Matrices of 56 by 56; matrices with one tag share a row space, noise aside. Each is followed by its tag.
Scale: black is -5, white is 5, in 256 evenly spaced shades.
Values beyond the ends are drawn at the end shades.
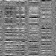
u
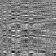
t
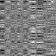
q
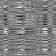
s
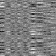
q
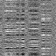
u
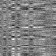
t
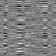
s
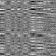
q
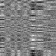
q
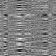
s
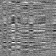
t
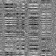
u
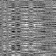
t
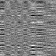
q
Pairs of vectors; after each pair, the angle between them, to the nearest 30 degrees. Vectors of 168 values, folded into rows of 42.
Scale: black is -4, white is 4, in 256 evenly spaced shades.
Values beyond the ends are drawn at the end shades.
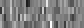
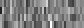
30 degrees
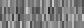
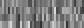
60 degrees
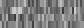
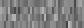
120 degrees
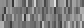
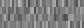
60 degrees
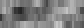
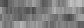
60 degrees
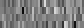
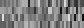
90 degrees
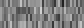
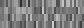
150 degrees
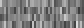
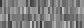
150 degrees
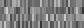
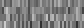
30 degrees
